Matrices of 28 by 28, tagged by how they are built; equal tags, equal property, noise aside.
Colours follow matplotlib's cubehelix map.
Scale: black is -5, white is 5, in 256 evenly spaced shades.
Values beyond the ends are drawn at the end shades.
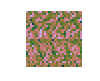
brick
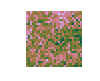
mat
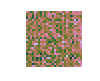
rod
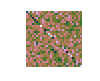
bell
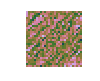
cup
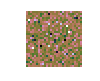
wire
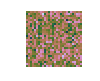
rod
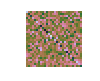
bell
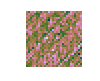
cup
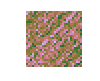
cup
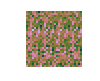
brick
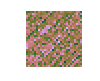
cup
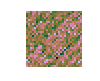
cup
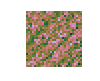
cup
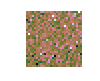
wire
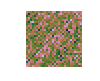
cup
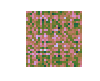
rod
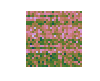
rod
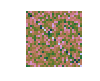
bell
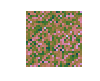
cup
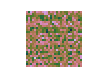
rod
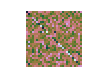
bell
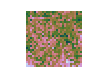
mat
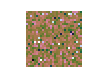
wire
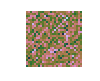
cup
